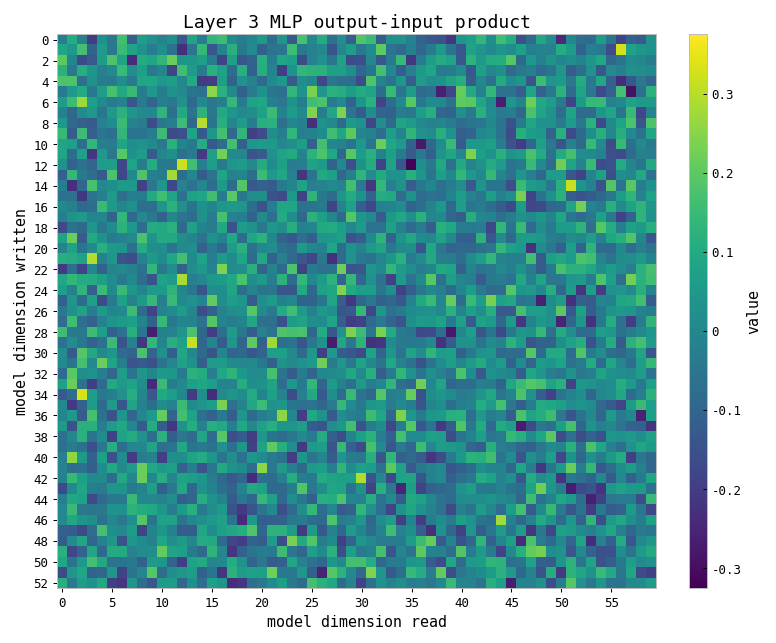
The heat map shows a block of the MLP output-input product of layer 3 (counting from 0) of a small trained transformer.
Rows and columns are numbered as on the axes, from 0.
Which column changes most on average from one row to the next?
46
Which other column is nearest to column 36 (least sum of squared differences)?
37
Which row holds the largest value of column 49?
38
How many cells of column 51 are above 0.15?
5
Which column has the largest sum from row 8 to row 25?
16
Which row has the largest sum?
23
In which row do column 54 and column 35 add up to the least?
12
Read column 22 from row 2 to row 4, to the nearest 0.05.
0.1 -0.2 0.05
